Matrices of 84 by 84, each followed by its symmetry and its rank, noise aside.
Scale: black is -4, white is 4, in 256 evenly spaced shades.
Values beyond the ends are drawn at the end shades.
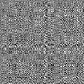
antisymmetric, rank six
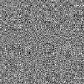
no symmetry, rank eight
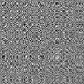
symmetric, rank six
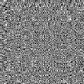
no symmetry, rank eight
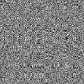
no symmetry, rank eight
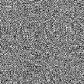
no symmetry, rank twelve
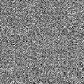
no symmetry, rank twelve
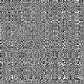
no symmetry, rank six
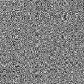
no symmetry, rank twelve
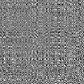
antisymmetric, rank six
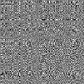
no symmetry, rank six
